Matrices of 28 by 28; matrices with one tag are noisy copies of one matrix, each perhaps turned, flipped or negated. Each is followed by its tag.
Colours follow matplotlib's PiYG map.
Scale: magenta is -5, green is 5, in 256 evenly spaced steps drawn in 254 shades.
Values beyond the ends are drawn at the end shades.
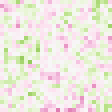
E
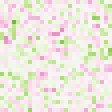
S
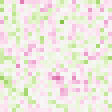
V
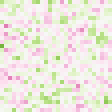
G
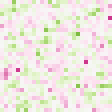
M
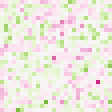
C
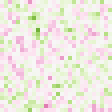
C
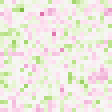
G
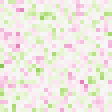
G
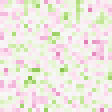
G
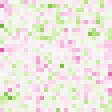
E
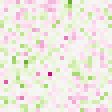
S
